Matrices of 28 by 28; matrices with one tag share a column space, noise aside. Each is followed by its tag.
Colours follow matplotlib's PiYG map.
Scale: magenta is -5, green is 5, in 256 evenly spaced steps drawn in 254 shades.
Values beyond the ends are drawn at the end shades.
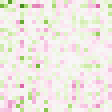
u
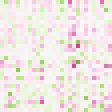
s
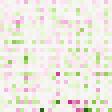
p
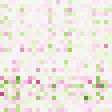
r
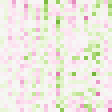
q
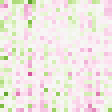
q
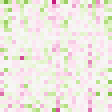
q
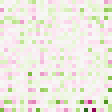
p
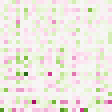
p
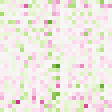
u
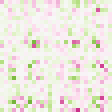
s
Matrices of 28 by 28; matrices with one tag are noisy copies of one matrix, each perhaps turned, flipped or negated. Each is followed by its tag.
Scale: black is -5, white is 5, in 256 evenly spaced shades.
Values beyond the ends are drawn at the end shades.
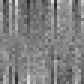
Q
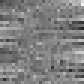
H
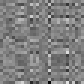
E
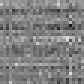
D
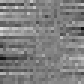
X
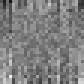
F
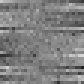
Q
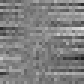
X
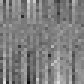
X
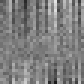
X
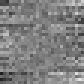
F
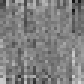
F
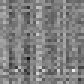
D
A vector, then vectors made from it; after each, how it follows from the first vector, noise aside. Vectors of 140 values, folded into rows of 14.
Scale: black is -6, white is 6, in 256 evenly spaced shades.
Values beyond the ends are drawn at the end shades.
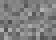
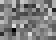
reversed, negated, scaled up.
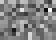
reversed, negated, scaled up.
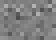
wrapped around, partly zeroed.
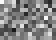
reversed, negated, scaled up.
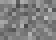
reversed, negated.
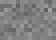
reversed, negated, shrunk.
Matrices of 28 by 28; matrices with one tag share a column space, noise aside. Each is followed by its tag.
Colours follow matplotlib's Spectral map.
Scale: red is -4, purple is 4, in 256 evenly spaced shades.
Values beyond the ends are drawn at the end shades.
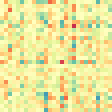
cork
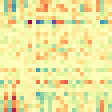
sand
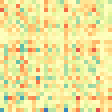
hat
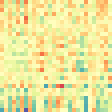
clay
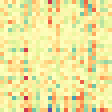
hat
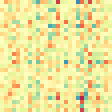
cork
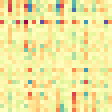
sand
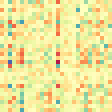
cork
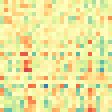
clay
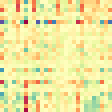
sand
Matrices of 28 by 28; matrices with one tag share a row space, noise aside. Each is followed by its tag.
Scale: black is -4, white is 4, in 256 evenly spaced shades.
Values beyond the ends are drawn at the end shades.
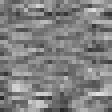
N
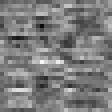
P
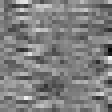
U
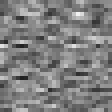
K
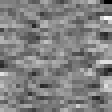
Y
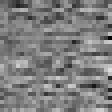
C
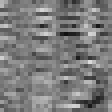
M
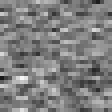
K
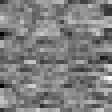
Y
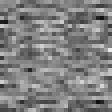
Y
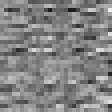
C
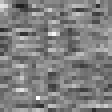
K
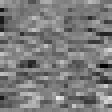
Y
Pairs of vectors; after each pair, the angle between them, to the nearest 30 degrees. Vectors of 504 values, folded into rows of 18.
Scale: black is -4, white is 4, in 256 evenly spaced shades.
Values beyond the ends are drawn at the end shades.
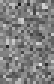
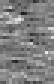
90 degrees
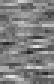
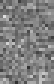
120 degrees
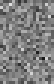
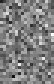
90 degrees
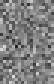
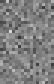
120 degrees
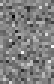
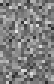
120 degrees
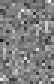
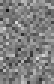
90 degrees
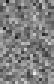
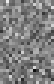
120 degrees
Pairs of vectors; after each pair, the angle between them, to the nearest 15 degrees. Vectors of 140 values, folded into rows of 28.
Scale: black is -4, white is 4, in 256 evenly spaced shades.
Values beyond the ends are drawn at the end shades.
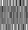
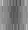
60 degrees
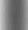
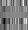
105 degrees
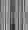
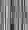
30 degrees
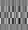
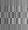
150 degrees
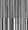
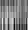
150 degrees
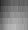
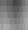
60 degrees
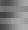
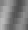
120 degrees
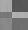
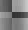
150 degrees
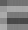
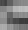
30 degrees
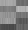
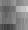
60 degrees
